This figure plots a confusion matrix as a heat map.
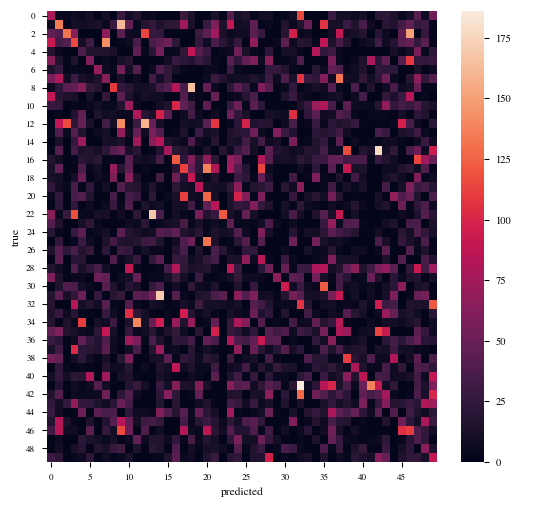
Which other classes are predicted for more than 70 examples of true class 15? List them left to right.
38, 42, 49
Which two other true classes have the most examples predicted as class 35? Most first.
30, 1
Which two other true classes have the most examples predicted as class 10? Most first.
33, 28
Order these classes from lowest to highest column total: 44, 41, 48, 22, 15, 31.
22, 41, 15, 44, 31, 48
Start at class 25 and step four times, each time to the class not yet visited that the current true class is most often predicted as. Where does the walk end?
36
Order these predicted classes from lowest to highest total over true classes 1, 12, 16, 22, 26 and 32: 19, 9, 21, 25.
19, 25, 21, 9
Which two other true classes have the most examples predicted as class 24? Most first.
20, 34
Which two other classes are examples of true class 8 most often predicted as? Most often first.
18, 16
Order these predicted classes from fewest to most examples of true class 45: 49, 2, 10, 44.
44, 2, 49, 10
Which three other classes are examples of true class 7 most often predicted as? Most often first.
37, 32, 1
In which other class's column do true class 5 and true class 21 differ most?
46
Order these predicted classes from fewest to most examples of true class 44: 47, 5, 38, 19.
5, 47, 38, 19
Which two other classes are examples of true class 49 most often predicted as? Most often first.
28, 42
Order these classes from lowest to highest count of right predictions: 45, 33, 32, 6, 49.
33, 45, 6, 49, 32
